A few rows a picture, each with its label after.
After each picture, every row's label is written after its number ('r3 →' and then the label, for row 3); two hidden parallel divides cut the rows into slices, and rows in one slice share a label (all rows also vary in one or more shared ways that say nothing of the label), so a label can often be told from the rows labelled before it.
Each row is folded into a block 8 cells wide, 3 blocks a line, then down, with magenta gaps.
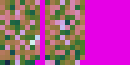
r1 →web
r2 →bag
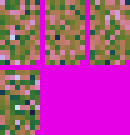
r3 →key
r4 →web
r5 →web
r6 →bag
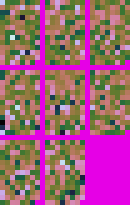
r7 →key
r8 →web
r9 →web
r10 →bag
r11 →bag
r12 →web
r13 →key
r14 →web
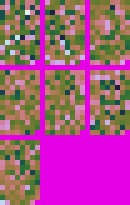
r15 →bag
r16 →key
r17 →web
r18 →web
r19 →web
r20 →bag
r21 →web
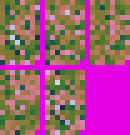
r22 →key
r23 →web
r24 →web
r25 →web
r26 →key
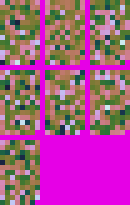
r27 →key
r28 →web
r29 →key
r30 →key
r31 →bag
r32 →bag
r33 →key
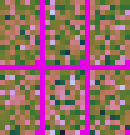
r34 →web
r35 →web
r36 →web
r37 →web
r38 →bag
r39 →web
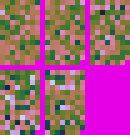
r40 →web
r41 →web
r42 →bag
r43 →key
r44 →bag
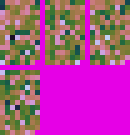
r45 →bag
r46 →web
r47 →bag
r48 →key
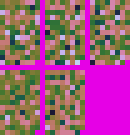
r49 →bag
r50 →bag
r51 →key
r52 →web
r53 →key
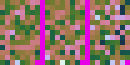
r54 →web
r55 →key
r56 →bag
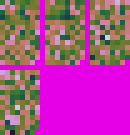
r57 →web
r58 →web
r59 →bag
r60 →bag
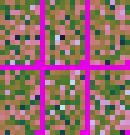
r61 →key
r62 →key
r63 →web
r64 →web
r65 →bag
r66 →key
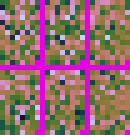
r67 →bag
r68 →bag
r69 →bag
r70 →bag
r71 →bag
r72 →web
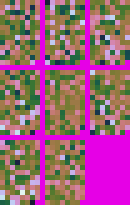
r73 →bag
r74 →bag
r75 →bag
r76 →key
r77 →web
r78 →key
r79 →key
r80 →web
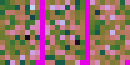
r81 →key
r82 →bag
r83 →web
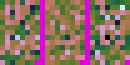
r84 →bag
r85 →web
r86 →key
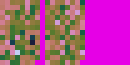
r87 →bag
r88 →web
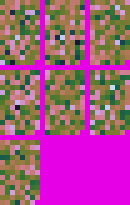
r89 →bag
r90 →bag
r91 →web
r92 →key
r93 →web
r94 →bag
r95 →web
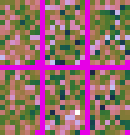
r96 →web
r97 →bag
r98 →bag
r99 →web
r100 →key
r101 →bag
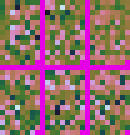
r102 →key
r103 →web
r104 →web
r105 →bag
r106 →bag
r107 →bag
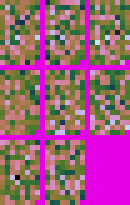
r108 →bag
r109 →bag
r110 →bag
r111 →web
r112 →key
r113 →key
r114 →key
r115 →bag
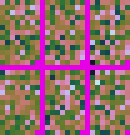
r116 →key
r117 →key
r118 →key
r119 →web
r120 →key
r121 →bag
